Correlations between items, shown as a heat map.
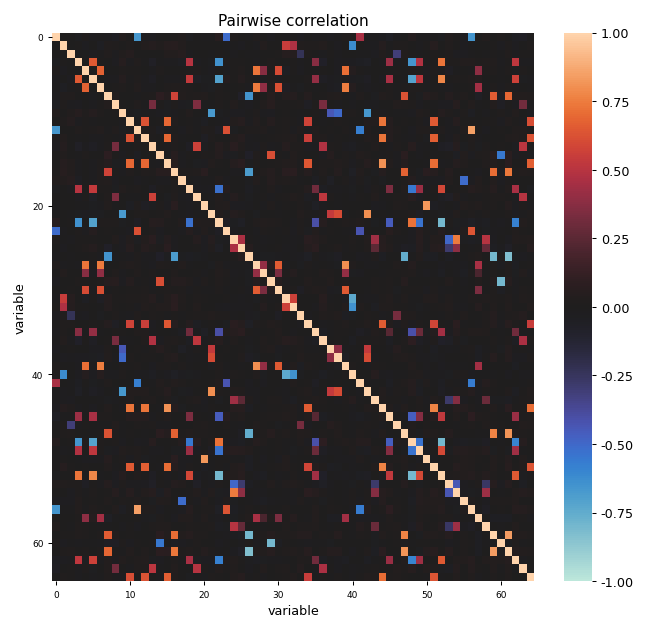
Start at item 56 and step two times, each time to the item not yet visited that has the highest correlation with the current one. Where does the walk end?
23
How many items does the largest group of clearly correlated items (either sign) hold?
10
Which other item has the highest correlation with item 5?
52
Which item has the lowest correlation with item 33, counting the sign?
2
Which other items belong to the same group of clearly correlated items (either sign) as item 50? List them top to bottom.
20
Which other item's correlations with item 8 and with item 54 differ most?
24
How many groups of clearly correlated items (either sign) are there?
13
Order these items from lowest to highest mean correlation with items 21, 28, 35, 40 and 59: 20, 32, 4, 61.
32, 20, 4, 61
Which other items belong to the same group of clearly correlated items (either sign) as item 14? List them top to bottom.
29, 60
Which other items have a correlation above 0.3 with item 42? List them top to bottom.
21, 37, 38
